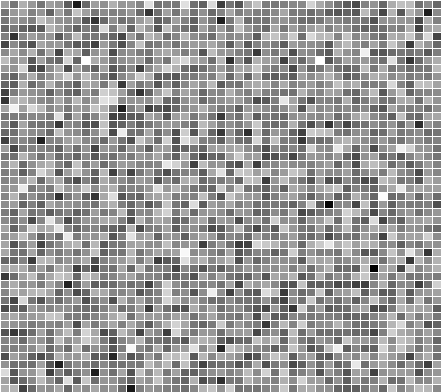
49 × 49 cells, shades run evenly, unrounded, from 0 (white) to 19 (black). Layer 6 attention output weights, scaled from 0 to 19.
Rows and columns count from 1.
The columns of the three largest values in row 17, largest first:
28, 25, 34
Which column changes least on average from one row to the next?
49
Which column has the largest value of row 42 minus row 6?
16
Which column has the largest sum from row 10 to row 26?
30
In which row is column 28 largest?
17
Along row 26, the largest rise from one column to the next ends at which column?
23
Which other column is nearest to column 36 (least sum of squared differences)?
31
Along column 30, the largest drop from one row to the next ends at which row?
47
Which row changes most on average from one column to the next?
8
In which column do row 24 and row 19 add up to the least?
45
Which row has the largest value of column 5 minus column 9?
18
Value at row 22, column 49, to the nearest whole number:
9
